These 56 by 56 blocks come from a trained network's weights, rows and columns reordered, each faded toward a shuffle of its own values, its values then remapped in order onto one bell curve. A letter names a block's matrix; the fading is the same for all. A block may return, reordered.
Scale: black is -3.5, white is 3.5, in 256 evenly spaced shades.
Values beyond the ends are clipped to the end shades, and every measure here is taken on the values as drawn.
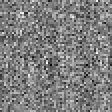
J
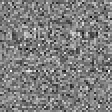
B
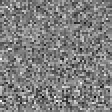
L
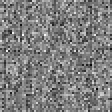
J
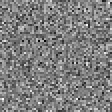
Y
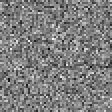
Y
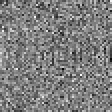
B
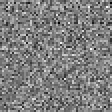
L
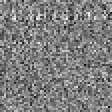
B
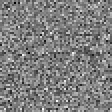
Y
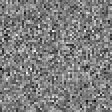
Y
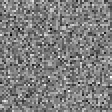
L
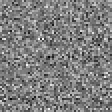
Y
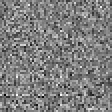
B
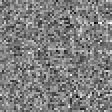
B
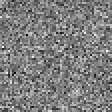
L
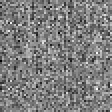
J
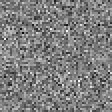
Y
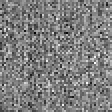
J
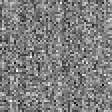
J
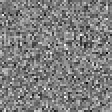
Y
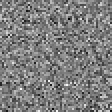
Y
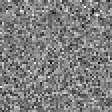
L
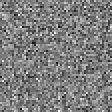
Y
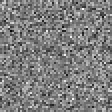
B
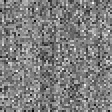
J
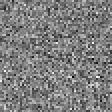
B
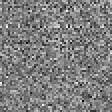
B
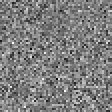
L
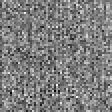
J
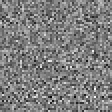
L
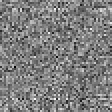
B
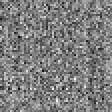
J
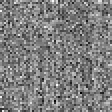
J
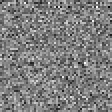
Y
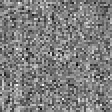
J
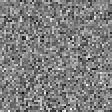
Y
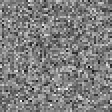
B
